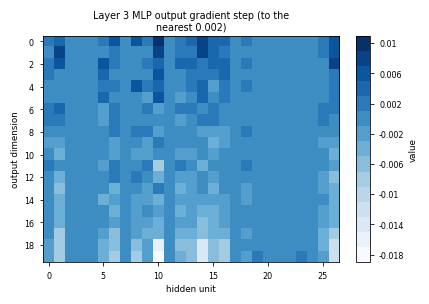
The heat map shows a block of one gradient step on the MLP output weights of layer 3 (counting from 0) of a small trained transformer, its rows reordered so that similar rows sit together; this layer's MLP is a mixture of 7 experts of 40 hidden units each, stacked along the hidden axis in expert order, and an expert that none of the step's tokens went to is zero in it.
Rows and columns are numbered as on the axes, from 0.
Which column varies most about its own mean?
10
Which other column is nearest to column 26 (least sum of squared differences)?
1
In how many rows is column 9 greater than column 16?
6
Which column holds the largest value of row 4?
8
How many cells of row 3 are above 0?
8
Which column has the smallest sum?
26
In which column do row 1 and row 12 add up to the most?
14
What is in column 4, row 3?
0
